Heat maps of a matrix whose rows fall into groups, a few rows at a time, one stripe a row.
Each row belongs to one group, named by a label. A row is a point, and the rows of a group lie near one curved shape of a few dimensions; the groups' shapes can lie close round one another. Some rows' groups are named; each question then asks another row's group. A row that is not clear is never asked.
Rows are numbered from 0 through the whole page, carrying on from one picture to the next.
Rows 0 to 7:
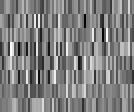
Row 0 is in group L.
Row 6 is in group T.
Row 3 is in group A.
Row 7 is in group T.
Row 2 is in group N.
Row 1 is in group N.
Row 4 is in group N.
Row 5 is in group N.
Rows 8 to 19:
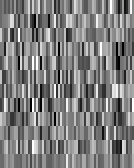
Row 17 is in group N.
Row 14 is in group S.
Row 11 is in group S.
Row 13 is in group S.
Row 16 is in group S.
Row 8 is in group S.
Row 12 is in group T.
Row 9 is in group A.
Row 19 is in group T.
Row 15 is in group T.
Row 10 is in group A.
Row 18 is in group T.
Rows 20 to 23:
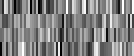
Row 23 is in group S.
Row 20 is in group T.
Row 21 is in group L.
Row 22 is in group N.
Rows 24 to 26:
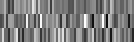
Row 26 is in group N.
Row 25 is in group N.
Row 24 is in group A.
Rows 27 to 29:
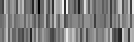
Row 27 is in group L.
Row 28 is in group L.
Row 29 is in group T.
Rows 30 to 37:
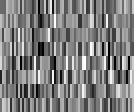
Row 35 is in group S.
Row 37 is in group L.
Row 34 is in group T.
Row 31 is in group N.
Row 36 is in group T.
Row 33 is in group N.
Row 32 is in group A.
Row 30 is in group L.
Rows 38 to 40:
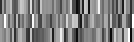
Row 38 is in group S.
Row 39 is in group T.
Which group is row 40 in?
S
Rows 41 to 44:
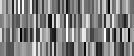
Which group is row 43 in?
T
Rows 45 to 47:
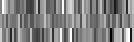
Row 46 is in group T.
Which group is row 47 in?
S
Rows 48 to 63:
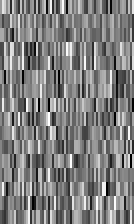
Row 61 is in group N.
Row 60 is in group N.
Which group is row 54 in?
S
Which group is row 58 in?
L
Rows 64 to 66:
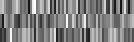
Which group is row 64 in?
T
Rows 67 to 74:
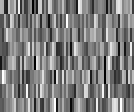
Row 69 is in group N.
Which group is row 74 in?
S
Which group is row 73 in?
N
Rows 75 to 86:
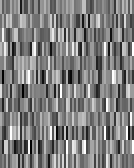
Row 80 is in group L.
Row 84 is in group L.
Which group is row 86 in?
N
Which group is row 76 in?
S
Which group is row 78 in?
T
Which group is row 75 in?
T
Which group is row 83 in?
T
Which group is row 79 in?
A
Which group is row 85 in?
T
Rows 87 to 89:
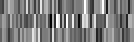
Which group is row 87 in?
N
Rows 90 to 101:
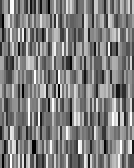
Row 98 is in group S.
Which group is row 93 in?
N
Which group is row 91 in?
N
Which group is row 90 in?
A
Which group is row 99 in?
A
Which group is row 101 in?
L
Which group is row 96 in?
S
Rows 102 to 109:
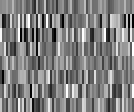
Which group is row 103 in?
L
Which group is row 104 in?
T
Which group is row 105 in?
S
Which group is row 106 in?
L
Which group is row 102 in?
L
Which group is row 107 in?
N
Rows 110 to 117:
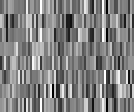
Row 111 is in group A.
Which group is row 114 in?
A
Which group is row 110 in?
N
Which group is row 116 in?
L
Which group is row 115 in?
L
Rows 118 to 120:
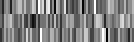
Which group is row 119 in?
A
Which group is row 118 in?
N
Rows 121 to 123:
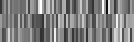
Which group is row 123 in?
S
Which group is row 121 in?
N
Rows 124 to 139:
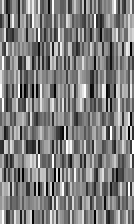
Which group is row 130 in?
T
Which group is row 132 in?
S
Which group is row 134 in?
A
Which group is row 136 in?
S
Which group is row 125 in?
A
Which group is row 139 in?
N
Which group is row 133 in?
L
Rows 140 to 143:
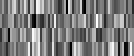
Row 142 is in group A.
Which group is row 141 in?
A
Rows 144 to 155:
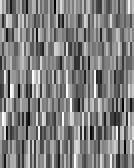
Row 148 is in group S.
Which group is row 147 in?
L
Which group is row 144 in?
S
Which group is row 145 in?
N
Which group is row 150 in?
A
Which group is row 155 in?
S
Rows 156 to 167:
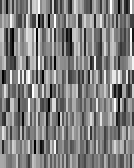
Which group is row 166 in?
S
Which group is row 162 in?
T
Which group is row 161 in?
L
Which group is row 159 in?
A
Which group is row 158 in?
A
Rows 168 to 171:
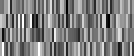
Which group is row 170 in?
L
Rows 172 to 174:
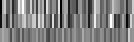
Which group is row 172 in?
S
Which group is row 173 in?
S
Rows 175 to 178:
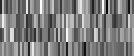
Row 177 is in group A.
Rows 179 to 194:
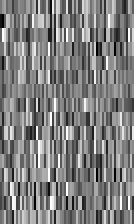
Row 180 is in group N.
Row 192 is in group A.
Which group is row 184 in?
N
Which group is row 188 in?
A
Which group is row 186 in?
N
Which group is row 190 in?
N
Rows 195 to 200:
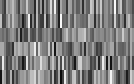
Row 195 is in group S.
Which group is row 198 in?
A
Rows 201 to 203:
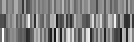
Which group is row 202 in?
S
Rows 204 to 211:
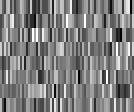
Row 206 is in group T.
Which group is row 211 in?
S
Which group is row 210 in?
S
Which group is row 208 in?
L
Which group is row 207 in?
S
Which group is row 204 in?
S
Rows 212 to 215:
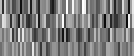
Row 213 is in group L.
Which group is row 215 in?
T
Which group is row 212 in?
T
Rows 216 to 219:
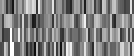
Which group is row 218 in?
L
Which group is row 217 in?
A
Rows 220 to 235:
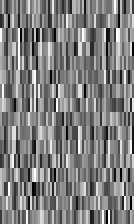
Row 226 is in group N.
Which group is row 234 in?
S
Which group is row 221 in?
A
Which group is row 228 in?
L
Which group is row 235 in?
N
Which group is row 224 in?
N
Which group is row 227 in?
S
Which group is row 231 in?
A
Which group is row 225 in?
T
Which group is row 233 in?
A
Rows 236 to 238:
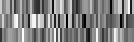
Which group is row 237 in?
T
